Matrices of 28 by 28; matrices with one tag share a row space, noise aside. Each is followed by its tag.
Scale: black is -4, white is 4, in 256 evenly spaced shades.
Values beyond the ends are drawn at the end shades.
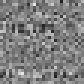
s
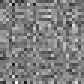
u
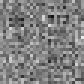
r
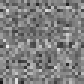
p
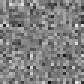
r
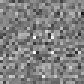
s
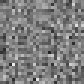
u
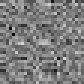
u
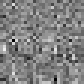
u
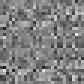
u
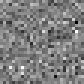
r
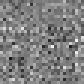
r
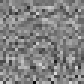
s
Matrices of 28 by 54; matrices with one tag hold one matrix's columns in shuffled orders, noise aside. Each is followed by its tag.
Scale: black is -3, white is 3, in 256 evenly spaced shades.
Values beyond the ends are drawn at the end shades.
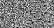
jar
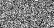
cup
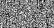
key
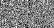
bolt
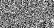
bolt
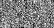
key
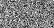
cup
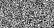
cup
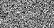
jar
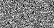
jar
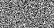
jar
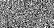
bolt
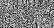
key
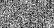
key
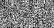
key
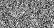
cup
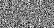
bolt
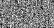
key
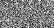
bolt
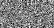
bolt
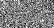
bolt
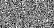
bolt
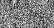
key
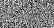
bolt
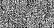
key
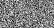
cup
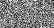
bolt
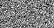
jar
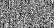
key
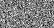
cup
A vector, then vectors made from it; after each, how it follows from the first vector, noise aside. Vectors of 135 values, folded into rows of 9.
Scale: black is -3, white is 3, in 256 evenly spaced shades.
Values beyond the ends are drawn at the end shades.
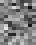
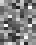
sign-scrambled.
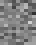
wrapped around, shrunk.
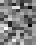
copied.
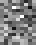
copied.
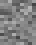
wrapped around, shrunk.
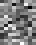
sign-scrambled.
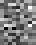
sign-scrambled.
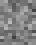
wrapped around, shrunk.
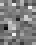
negated, partly zeroed.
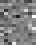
wrapped around, negated, partly zeroed.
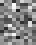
sign-scrambled.
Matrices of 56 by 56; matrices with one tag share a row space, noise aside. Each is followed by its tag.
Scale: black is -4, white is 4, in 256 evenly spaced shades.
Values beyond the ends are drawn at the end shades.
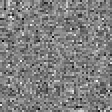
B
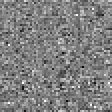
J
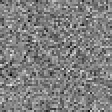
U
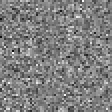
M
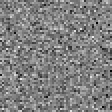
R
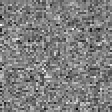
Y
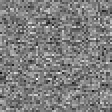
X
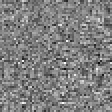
J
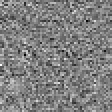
U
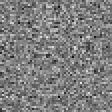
U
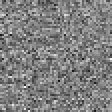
U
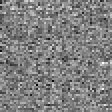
X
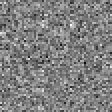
R
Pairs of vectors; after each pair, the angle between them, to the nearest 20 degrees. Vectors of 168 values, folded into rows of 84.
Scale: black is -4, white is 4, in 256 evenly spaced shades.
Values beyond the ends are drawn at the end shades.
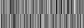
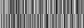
40 degrees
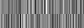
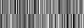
80 degrees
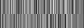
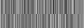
160 degrees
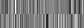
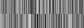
100 degrees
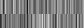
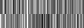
160 degrees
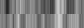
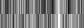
40 degrees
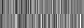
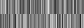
100 degrees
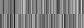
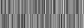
100 degrees
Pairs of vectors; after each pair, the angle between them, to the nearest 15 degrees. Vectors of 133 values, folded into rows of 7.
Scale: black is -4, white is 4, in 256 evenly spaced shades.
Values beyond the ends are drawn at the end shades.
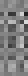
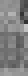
120 degrees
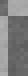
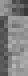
150 degrees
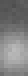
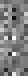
90 degrees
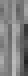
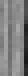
45 degrees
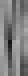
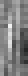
105 degrees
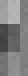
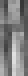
75 degrees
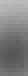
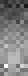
150 degrees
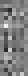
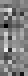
165 degrees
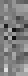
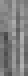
90 degrees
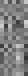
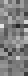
60 degrees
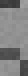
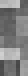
150 degrees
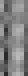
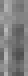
150 degrees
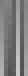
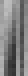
45 degrees
